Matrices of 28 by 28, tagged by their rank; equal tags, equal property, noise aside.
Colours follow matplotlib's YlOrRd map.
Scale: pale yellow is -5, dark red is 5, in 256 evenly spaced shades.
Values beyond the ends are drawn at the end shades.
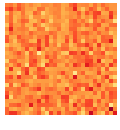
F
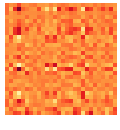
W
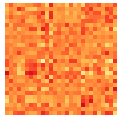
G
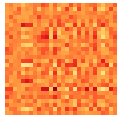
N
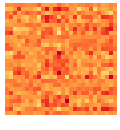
N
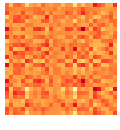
N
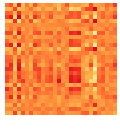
W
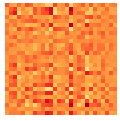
N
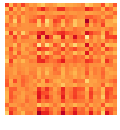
W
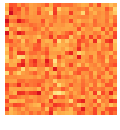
G
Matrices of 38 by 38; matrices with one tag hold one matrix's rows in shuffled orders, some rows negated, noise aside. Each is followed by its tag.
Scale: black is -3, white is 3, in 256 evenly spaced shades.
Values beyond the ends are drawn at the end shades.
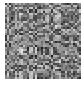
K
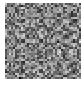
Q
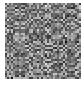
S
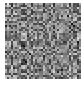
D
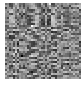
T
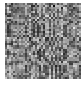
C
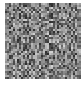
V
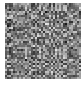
C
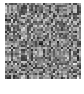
D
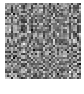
D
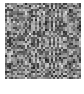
C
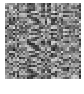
T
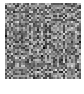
S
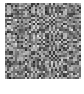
C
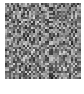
V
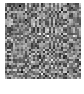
C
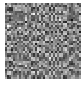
C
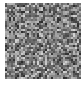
Q
